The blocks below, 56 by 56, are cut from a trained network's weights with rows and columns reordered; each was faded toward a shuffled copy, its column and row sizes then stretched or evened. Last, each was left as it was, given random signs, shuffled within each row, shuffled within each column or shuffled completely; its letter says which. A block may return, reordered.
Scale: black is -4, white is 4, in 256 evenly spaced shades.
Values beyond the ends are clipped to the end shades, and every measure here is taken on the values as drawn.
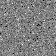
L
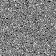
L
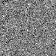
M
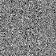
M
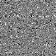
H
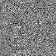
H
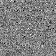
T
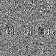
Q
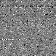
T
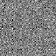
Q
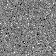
L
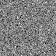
L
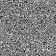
T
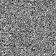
M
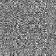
Q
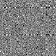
Q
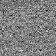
Q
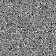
T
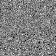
T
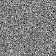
M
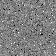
L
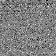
T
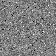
L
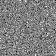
L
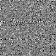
H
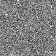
M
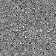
H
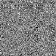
Q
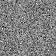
L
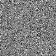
M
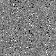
M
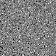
M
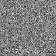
H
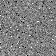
L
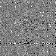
Q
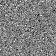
L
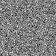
L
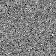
L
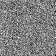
M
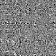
Q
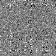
H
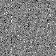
M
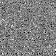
T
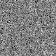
M
